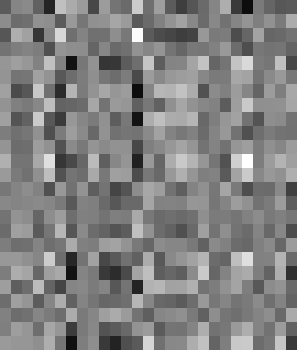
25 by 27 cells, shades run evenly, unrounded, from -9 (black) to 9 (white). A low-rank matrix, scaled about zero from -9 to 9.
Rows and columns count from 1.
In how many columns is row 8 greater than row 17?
18
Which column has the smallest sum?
7
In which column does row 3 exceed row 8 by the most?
13
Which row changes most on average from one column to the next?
12
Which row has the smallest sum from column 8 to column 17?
20
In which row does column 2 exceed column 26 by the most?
3
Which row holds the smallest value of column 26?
1
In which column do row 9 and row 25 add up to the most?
14
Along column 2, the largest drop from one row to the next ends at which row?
21
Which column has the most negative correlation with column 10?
19
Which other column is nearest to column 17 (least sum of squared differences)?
16
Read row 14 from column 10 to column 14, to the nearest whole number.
-1 -4 -3 1 3
